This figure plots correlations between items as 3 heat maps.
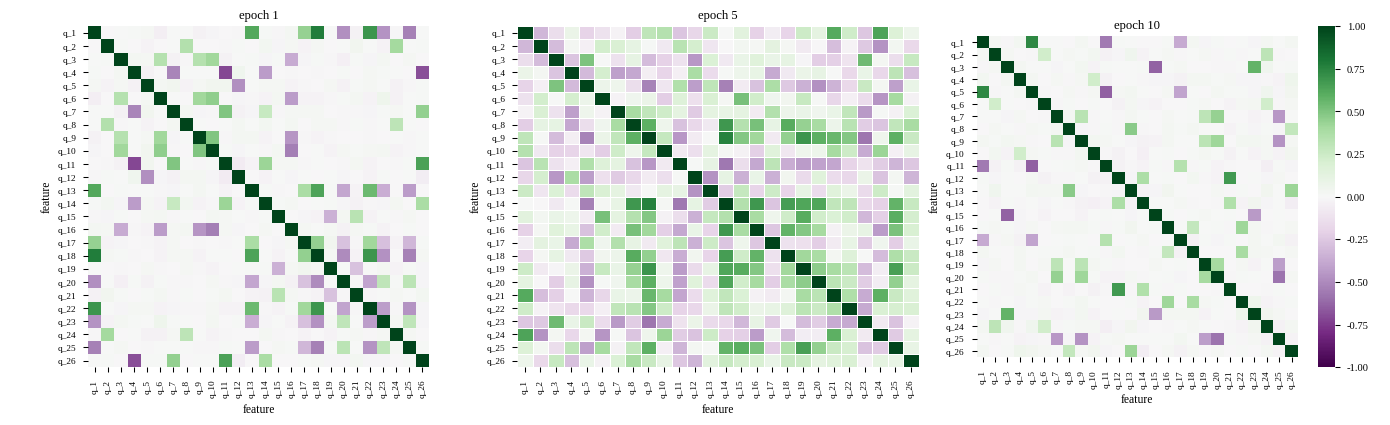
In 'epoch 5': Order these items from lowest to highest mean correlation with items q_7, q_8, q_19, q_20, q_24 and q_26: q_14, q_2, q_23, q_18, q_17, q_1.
q_23, q_2, q_17, q_1, q_18, q_14
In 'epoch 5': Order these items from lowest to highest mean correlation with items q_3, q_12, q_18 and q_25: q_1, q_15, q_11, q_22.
q_11, q_1, q_22, q_15
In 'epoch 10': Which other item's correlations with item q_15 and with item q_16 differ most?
q_3
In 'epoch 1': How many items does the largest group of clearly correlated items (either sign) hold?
8
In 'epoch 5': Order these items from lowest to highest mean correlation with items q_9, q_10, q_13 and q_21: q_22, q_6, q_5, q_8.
q_5, q_6, q_8, q_22
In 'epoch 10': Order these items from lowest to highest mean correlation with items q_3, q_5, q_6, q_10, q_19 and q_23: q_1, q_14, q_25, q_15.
q_15, q_25, q_14, q_1
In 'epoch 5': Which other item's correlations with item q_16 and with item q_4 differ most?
q_8
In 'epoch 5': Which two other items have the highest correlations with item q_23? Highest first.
q_3, q_5
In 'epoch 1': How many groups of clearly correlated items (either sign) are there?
6
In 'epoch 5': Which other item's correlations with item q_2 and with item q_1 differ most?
q_24
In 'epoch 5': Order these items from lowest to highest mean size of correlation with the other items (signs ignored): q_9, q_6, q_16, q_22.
q_6, q_22, q_16, q_9
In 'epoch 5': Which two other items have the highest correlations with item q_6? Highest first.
q_15, q_25
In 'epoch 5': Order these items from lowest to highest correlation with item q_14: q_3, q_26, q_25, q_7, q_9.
q_3, q_7, q_26, q_25, q_9
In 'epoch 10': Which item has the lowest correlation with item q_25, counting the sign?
q_20
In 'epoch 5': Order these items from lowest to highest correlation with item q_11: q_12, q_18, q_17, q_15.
q_18, q_15, q_12, q_17
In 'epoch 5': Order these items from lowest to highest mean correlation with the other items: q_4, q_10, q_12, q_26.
q_12, q_4, q_10, q_26
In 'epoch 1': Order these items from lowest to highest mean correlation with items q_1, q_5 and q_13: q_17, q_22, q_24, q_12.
q_12, q_24, q_17, q_22
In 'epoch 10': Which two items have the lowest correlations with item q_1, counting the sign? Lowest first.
q_11, q_17
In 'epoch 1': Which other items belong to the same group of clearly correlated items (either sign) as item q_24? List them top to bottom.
q_2, q_8
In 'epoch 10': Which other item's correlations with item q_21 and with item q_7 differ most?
q_12
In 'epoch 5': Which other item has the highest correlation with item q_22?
q_9
